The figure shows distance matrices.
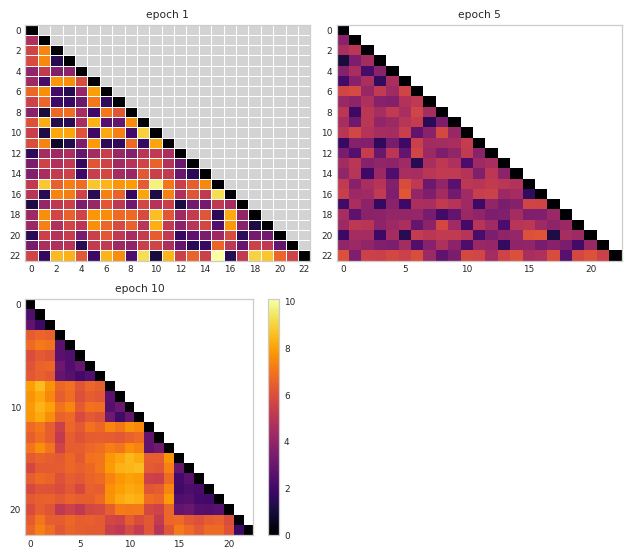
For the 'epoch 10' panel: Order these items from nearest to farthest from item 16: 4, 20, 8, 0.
20, 0, 4, 8
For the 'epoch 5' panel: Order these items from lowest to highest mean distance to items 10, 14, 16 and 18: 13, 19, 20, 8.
13, 19, 8, 20
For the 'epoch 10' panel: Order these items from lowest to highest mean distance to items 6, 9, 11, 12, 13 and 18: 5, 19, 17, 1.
5, 17, 19, 1
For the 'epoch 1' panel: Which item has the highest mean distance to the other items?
15
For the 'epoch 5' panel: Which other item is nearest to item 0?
3
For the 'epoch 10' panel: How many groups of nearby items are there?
6
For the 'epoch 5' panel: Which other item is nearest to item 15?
16
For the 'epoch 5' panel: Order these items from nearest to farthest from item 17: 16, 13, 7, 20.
20, 13, 7, 16
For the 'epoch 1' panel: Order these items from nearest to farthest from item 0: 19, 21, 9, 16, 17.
17, 21, 19, 16, 9
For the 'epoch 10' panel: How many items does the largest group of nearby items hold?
6
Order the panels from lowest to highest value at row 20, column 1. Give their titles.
epoch 5, epoch 1, epoch 10
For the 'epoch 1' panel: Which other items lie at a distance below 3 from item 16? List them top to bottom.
1, 5, 8, 10, 22
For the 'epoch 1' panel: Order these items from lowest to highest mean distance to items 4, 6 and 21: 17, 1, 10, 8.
17, 8, 1, 10
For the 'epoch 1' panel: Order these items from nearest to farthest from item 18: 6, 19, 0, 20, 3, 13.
19, 20, 0, 13, 3, 6
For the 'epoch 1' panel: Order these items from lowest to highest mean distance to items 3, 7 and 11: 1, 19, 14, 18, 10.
14, 19, 18, 1, 10
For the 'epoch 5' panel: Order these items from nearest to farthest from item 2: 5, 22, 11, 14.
14, 11, 5, 22
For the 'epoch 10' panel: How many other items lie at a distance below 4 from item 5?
4
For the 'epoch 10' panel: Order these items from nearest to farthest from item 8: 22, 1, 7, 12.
22, 7, 12, 1
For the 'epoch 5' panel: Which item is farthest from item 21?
22
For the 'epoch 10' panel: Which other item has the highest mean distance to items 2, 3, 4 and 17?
10
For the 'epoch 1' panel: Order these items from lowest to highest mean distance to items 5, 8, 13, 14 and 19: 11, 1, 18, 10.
1, 10, 18, 11
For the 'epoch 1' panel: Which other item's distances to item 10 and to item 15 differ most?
22
